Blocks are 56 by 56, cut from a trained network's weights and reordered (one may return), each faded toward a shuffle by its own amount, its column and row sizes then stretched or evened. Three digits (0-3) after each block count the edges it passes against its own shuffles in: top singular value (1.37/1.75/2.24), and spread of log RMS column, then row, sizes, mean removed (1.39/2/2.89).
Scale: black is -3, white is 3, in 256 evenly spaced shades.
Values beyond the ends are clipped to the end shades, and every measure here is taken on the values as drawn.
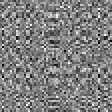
3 2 1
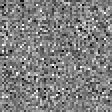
1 1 1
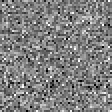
0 0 1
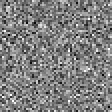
2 0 0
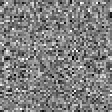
2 0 1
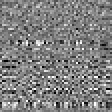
3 0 3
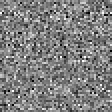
0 0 2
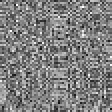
3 0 0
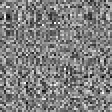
3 1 1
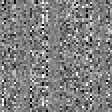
2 3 0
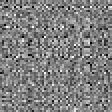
3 1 2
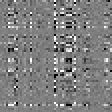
3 3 3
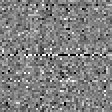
2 1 2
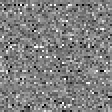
0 0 2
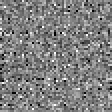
0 1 2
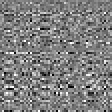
3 1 3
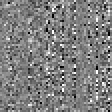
0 3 0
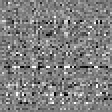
1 1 3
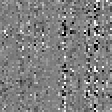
0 3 1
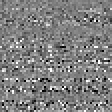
0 1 3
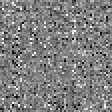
0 2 1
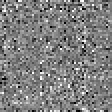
0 2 2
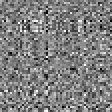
2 1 2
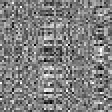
3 2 1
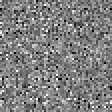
0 1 1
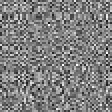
3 2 1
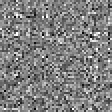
0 2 1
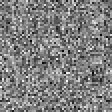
2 0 0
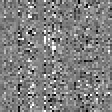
0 3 1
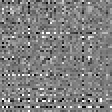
2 2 3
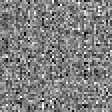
2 2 0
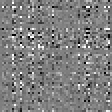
0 3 3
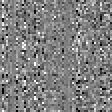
1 3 0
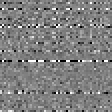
3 1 3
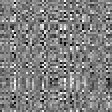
3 3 2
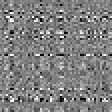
3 2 3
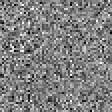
1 1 1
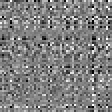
3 2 3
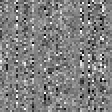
1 3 0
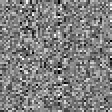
2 2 0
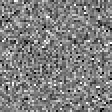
0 0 0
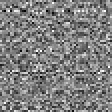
3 0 2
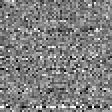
2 0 2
